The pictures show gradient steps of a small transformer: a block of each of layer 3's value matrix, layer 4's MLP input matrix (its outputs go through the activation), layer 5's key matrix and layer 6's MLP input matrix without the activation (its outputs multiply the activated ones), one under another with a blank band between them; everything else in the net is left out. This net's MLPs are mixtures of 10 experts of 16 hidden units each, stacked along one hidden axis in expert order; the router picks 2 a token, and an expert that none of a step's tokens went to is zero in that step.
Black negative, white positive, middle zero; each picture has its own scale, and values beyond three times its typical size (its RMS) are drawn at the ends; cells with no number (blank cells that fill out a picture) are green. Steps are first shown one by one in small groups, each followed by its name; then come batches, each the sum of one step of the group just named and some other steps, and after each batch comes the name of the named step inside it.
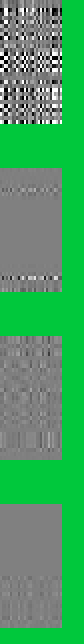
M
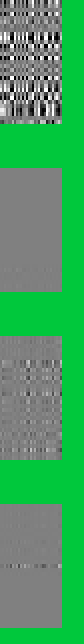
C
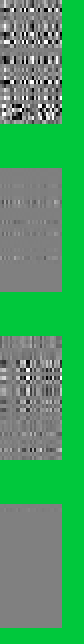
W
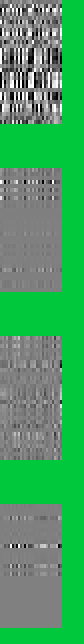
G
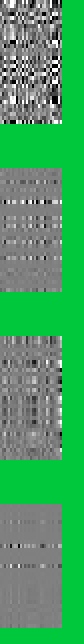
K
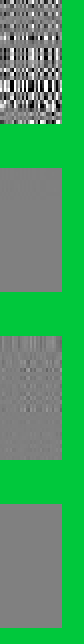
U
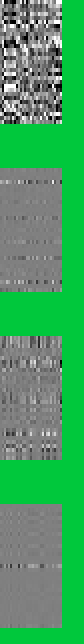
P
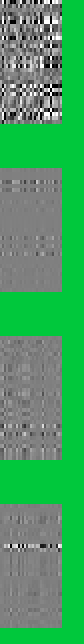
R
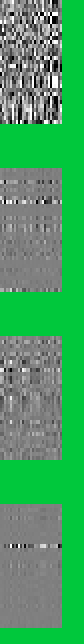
G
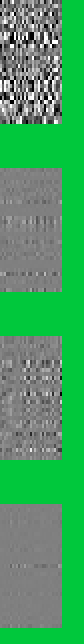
C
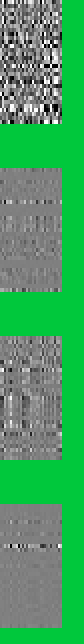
R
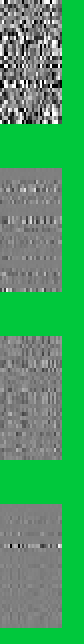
R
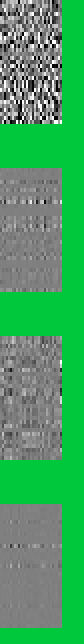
K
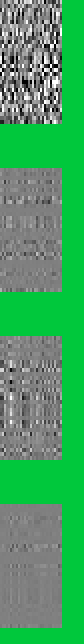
G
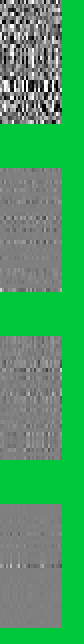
U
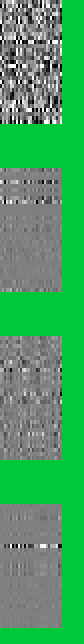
G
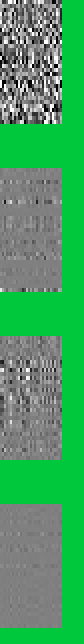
W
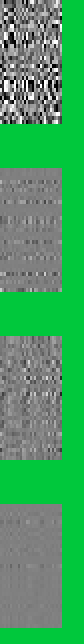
P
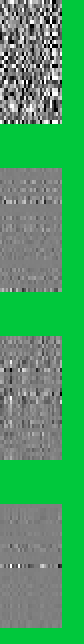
M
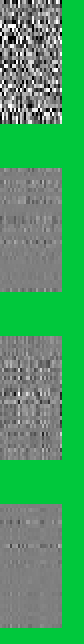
R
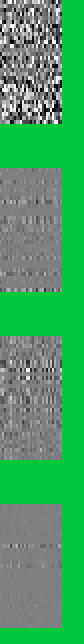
W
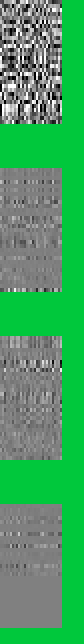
G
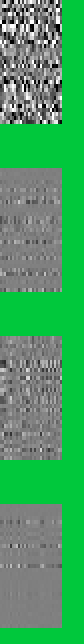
W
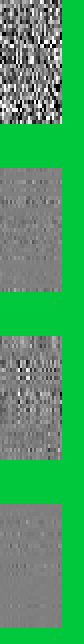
W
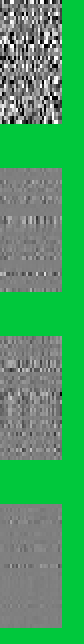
C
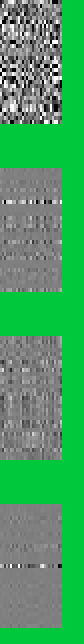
K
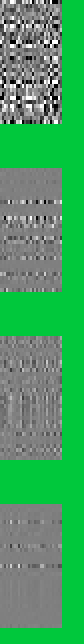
K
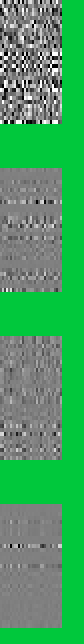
M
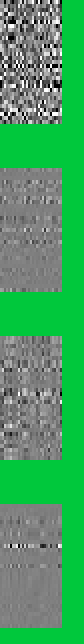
R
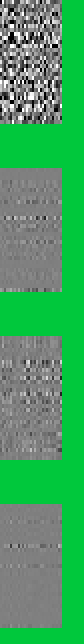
R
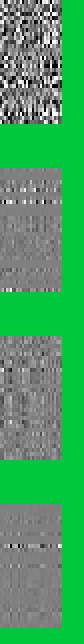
R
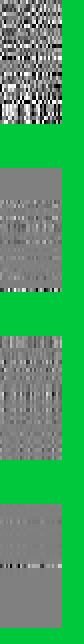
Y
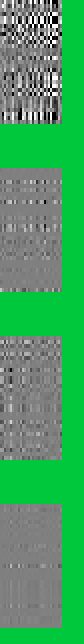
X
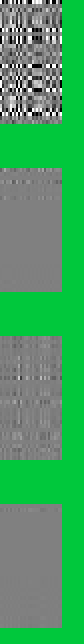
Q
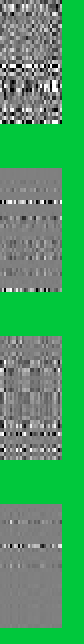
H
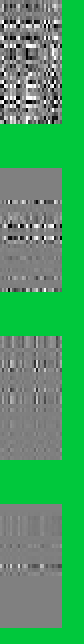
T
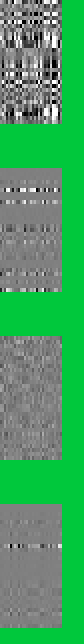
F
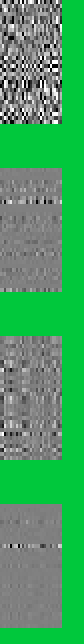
H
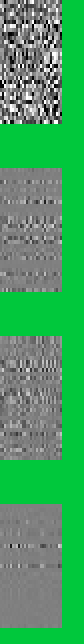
T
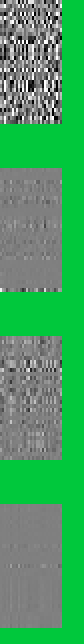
X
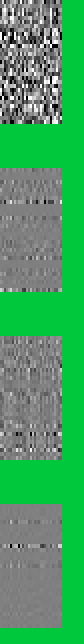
H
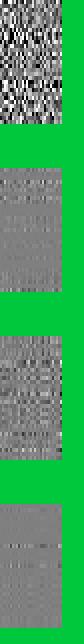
Q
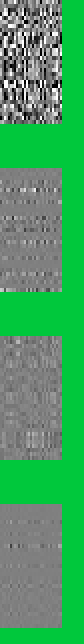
F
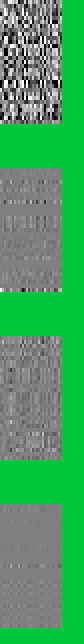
X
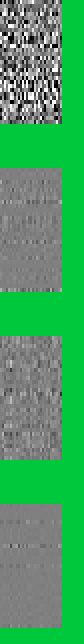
Y
